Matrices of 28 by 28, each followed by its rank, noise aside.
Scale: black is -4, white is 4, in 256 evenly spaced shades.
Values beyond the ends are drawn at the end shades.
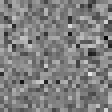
six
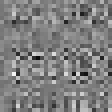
three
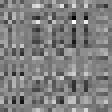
two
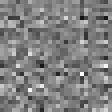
four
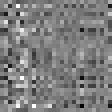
three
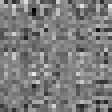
four
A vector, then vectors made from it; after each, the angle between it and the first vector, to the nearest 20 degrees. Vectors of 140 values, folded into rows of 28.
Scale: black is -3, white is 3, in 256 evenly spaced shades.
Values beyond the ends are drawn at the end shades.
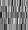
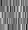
140 degrees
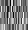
120 degrees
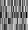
40 degrees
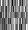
40 degrees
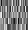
160 degrees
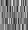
140 degrees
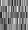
20 degrees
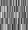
140 degrees
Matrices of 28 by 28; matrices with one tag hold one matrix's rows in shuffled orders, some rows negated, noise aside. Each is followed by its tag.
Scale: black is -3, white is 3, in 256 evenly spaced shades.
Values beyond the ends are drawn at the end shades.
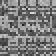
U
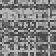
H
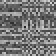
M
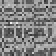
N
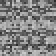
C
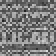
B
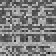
C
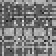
N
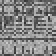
N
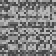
U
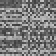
M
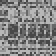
U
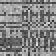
M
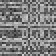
M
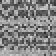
H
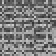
N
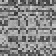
U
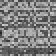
H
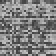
C
